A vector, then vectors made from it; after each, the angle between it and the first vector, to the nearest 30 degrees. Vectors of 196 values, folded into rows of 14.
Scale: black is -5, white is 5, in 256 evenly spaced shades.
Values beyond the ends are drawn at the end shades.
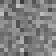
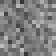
30 degrees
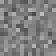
60 degrees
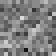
90 degrees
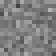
150 degrees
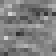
90 degrees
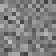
90 degrees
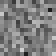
30 degrees
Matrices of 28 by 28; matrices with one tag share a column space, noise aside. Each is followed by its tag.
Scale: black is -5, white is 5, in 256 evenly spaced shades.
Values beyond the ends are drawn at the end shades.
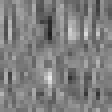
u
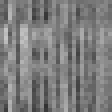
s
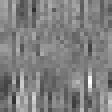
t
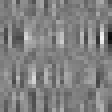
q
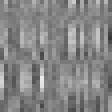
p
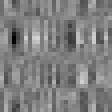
q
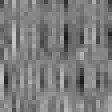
p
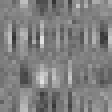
q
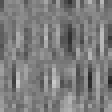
p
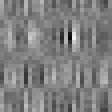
q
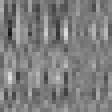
u
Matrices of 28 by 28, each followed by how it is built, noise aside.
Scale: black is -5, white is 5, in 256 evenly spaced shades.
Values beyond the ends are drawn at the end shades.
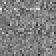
uneven rows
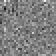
uneven columns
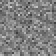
repeating columns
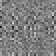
low rank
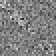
banded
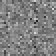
uneven columns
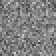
repeating columns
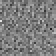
repeating columns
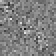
banded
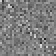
banded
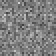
repeating columns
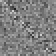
banded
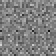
repeating columns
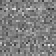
uneven rows
